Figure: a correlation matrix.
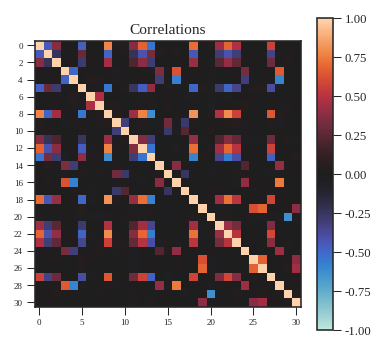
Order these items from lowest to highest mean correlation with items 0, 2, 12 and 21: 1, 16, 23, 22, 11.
1, 16, 11, 23, 22
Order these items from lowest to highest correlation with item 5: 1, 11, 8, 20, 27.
8, 27, 11, 20, 1
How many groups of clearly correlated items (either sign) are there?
6
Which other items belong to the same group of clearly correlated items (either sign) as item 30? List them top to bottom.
19, 25, 26
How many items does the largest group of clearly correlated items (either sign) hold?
13
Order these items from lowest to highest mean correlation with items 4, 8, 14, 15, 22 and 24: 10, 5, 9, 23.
5, 10, 9, 23
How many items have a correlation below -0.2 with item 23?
3
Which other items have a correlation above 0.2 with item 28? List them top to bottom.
3, 14, 16, 24
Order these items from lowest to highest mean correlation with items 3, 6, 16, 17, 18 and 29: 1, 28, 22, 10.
1, 10, 22, 28
